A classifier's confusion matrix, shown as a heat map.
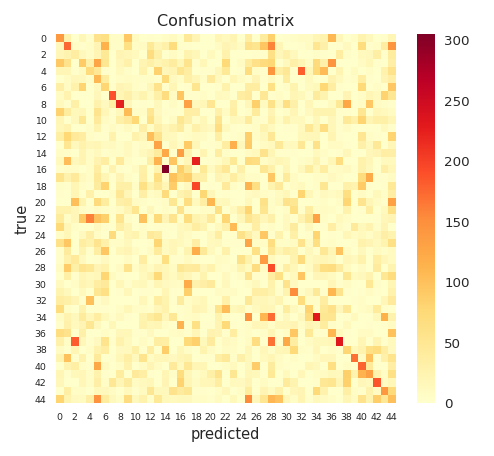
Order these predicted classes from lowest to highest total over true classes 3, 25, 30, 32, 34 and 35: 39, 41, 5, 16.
39, 41, 16, 5
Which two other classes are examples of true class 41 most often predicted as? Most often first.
40, 38
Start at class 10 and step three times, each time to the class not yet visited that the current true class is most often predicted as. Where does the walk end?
14
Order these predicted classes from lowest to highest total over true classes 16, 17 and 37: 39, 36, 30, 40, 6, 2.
39, 36, 6, 40, 30, 2
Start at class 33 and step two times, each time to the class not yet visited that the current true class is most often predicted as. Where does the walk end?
4
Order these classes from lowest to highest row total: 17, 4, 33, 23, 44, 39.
23, 33, 39, 17, 4, 44
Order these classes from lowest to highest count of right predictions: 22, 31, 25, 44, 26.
26, 22, 44, 25, 31
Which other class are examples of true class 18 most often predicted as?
25
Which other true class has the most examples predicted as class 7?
24
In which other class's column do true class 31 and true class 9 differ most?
36
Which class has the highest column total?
28
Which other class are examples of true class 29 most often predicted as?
32
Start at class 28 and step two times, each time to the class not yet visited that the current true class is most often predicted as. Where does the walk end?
44
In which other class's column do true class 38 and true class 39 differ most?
1
